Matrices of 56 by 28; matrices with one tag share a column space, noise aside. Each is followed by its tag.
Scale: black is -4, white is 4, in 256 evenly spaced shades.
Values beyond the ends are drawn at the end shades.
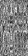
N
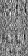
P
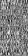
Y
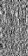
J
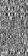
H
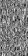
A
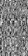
A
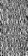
A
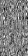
H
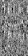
N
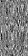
N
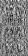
J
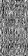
J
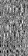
N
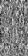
J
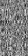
A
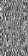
H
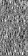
Y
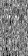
A
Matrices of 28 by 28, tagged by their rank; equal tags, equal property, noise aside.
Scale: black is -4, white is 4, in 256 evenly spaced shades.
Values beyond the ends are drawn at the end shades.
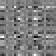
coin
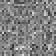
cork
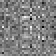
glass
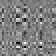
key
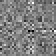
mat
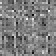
mat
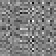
mat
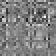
mat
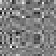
mat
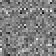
cork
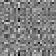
coin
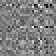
coin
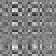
key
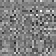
glass
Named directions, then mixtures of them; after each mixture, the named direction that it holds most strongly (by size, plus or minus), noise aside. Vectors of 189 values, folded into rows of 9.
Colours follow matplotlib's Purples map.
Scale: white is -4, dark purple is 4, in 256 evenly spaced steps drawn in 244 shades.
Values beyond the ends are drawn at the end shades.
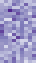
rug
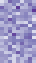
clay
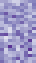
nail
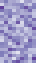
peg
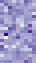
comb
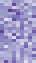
rug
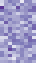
clay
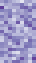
peg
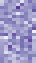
clay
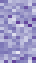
peg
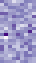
nail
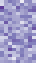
clay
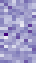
comb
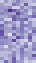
rug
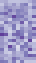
nail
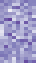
rug
